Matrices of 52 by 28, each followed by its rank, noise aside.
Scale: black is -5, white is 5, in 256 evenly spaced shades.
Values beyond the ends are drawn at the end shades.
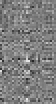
four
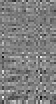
three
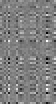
one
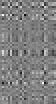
two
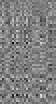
two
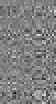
three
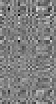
two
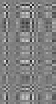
one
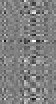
two
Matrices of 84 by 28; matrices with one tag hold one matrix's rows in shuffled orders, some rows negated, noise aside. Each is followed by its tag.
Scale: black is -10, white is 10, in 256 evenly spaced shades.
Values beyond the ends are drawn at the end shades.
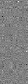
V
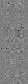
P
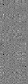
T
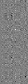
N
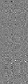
N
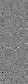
V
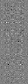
P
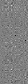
N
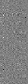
T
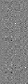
N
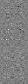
P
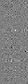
N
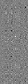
N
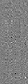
N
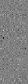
T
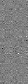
V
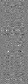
P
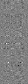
P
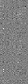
T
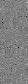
V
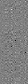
N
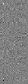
T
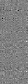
V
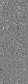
T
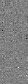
V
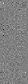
T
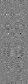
P
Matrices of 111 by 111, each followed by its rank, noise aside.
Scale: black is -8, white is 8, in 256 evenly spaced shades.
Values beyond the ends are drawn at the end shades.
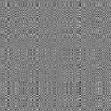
two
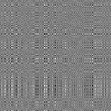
one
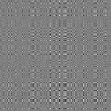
one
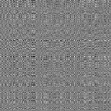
three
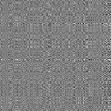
four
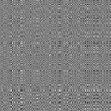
two
